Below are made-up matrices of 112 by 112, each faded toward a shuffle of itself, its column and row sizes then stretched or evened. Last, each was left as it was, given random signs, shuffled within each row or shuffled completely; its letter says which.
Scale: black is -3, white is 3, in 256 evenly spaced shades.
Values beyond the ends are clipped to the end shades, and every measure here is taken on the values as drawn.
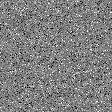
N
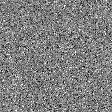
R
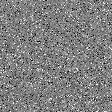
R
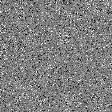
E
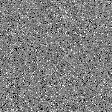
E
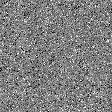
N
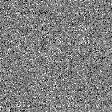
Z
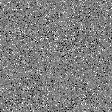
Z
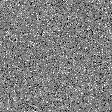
N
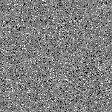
Z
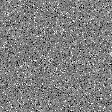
E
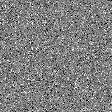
E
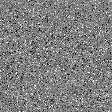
E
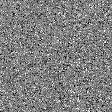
E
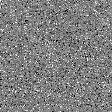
Z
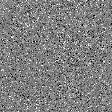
E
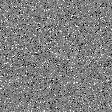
R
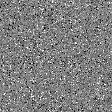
E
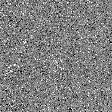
E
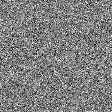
E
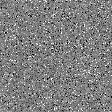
Z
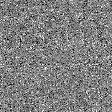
Z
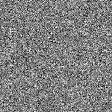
Z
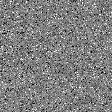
Z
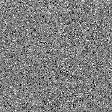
Z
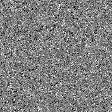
E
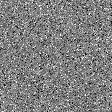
N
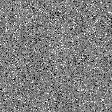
E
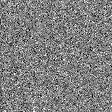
N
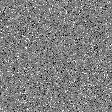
N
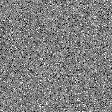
Z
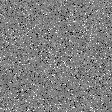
N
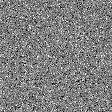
R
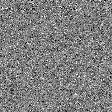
E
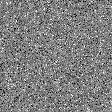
N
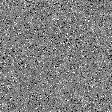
R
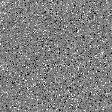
E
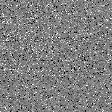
Z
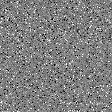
E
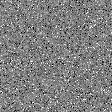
R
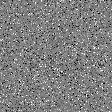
N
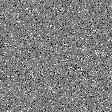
R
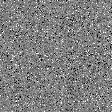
Z
